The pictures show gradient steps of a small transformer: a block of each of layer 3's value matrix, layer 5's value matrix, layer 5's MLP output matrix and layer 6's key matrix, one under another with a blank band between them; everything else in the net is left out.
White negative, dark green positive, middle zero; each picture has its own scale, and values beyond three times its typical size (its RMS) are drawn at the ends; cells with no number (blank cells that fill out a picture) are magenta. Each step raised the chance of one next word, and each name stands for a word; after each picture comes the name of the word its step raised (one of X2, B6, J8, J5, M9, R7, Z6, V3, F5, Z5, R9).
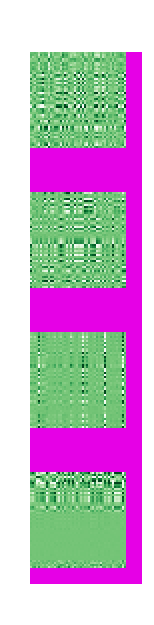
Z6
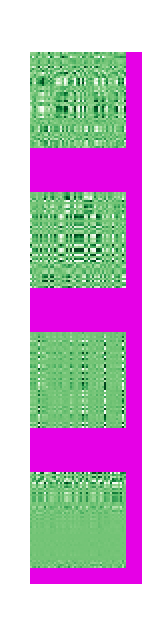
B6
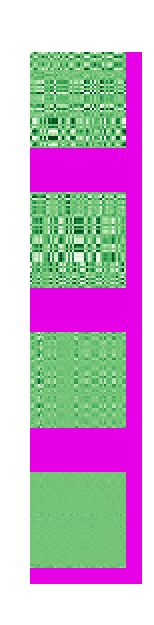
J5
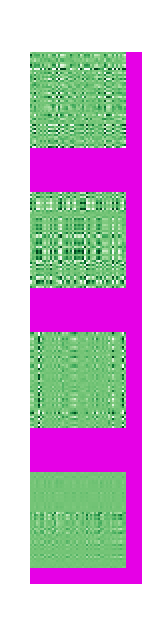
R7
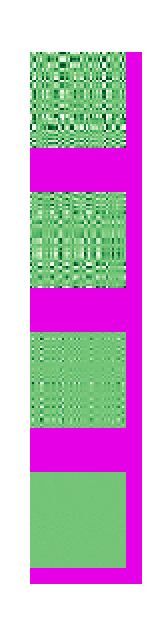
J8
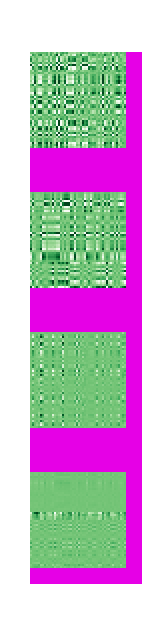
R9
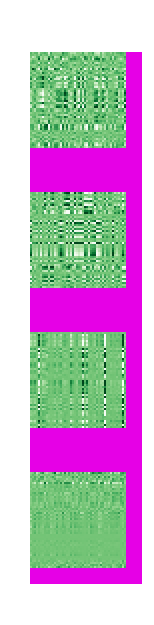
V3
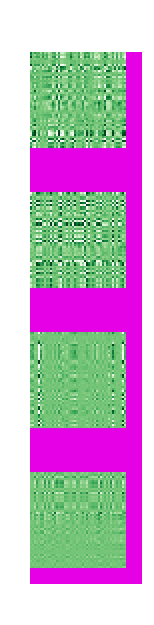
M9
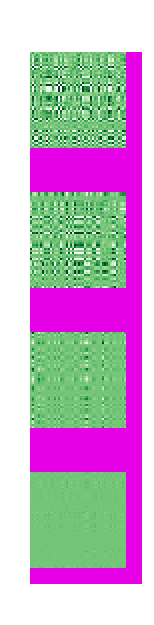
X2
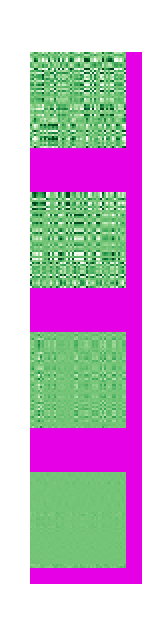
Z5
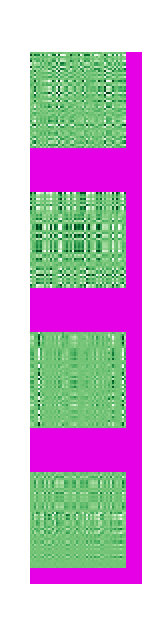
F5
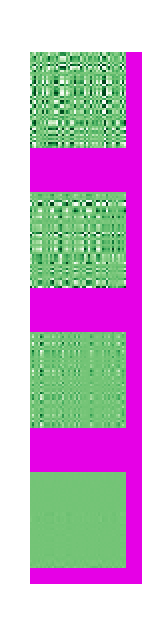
R9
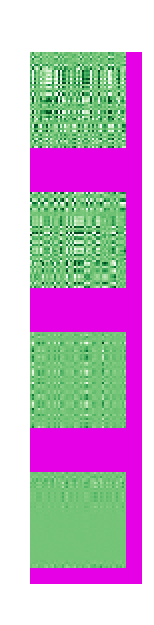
R9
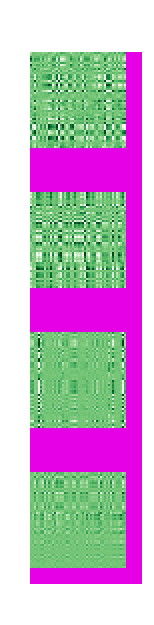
V3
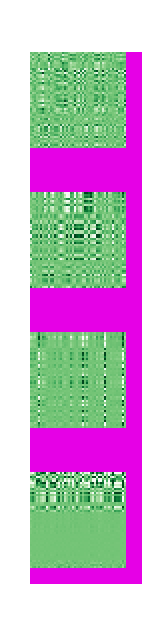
F5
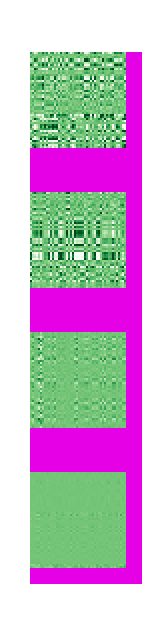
J8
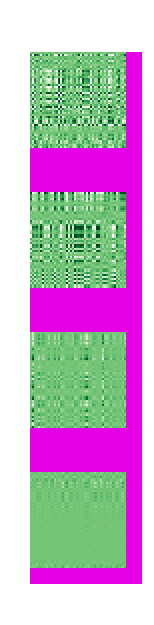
F5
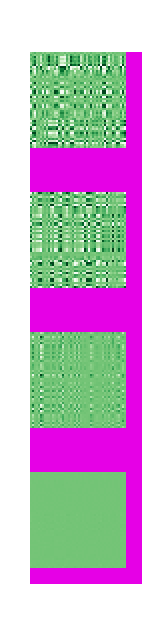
M9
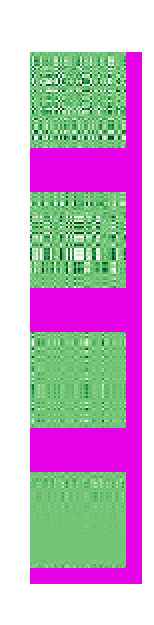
V3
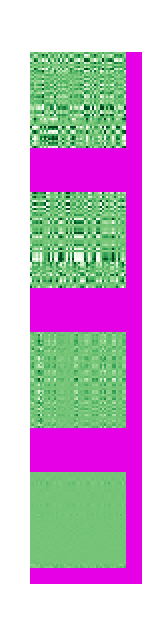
Z6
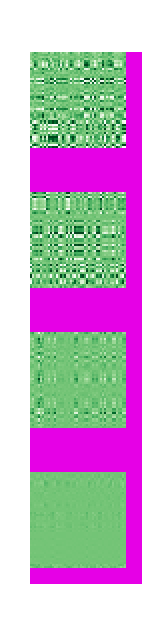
R7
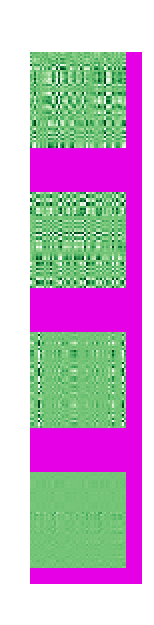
R9
